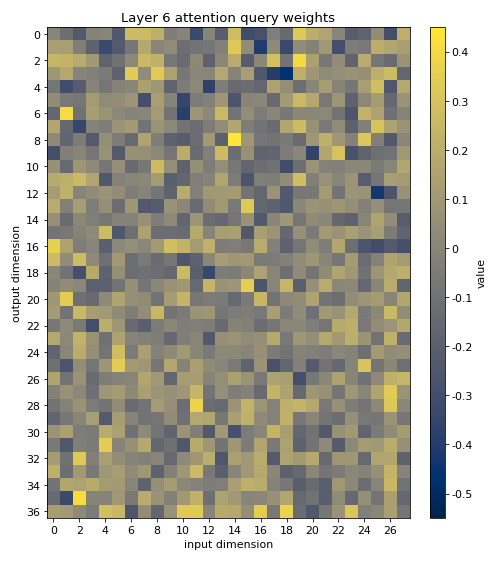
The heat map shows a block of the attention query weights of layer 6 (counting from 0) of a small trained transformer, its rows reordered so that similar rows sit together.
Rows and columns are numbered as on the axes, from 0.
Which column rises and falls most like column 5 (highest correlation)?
16
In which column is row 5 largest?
19
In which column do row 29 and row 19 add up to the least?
4
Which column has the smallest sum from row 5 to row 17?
10
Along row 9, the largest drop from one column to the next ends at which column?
23
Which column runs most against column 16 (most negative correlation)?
21
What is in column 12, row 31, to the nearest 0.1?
0.1
